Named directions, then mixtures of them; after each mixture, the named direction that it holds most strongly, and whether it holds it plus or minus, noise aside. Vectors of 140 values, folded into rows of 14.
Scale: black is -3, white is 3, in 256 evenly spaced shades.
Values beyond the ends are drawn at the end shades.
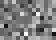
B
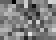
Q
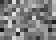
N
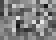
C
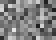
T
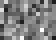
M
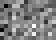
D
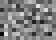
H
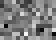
B, plus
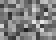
H, minus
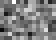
Q, minus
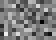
H, plus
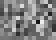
C, plus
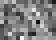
Q, minus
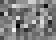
C, plus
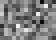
C, minus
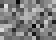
D, minus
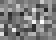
H, minus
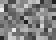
T, plus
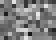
Q, minus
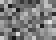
T, minus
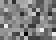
B, minus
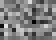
H, plus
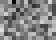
N, minus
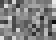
D, minus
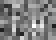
D, plus
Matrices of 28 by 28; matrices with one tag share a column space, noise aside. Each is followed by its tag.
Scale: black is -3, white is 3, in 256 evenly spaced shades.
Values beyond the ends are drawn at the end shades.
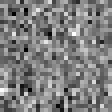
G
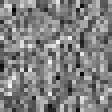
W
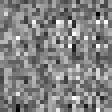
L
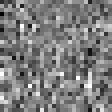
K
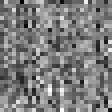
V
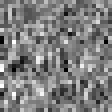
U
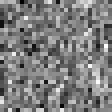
V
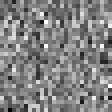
L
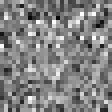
L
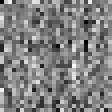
V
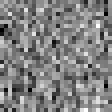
G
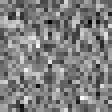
L
